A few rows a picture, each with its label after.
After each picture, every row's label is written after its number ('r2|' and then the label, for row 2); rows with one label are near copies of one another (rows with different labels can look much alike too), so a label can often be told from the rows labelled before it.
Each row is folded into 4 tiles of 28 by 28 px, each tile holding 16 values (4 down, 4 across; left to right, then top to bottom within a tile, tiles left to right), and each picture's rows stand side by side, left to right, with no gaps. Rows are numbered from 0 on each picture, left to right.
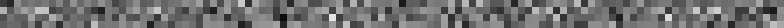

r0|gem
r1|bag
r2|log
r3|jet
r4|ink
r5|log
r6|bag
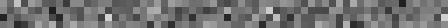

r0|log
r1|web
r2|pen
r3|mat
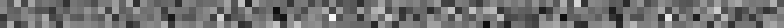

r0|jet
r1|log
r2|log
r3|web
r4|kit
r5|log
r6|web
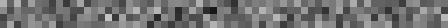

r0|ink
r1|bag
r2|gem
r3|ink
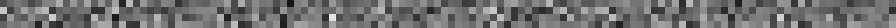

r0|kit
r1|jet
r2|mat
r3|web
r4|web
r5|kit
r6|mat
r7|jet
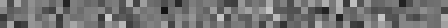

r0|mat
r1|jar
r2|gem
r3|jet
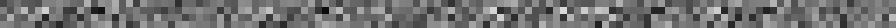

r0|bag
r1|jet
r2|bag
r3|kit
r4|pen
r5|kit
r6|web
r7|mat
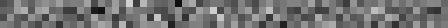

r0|bag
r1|ink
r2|bag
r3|gem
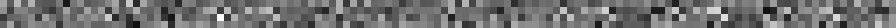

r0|ink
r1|log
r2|kit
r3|jet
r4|jet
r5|kit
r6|kit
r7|gem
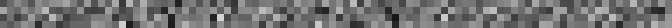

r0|pen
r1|mat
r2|gem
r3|log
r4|pen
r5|gem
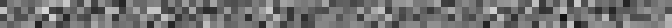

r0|pen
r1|gem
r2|web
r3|web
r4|pen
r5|jet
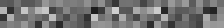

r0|kit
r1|kit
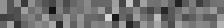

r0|jar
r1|jet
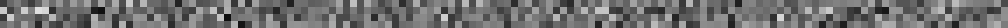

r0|kit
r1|ink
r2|jet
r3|ink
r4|ink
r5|gem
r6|mat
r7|bag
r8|web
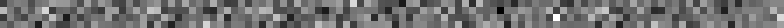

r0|pen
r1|gem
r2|gem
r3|ink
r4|jar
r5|gem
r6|jar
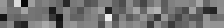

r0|log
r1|bag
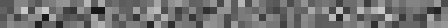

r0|bag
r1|web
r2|ink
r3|kit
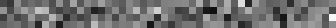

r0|gem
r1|bag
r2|log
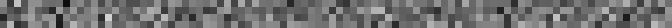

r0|mat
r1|web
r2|jet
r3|gem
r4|mat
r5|pen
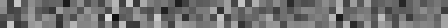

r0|mat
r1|jet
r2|jet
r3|jet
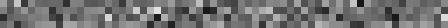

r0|log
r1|bag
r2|gem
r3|log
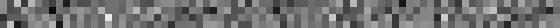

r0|jar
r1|bag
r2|jar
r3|mat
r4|gem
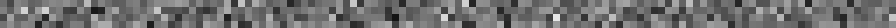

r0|bag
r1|pen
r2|jet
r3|log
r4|log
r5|web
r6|ink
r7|log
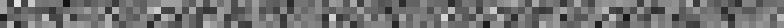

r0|jet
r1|pen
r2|mat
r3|jar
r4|pen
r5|pen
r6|log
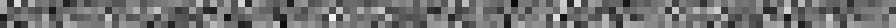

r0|jet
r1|bag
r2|log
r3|kit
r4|mat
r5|jet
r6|kit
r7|jet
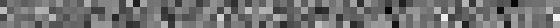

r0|kit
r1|log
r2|gem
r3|jar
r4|jar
